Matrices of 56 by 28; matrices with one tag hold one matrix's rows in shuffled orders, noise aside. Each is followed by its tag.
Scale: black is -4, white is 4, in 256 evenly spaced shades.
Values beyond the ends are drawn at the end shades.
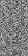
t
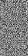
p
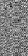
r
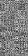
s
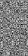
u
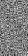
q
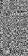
u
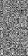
u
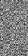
u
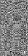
r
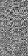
r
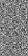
t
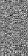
r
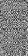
p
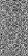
t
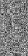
r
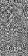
q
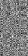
u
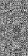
r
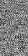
s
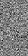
u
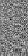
r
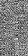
s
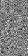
q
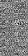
s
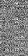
s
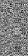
r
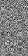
q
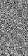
q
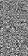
u
